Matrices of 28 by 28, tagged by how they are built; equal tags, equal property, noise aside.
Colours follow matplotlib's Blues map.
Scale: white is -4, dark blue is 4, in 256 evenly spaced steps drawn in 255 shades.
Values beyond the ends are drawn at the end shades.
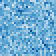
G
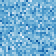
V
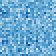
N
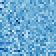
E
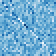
G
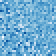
E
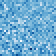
E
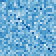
G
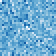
G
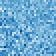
E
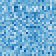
N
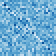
G
